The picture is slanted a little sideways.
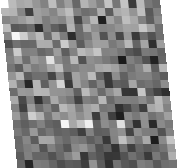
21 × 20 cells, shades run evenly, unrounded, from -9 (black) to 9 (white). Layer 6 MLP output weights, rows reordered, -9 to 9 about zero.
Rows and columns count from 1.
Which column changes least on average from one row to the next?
1
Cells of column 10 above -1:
13
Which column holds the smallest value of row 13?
4
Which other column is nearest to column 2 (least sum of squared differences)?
5
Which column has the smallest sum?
15
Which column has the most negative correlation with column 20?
11
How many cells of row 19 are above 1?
2
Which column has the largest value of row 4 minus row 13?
9
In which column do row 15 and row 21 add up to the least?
14
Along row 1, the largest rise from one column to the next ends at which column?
18
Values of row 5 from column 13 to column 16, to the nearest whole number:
-3 1 -4 2
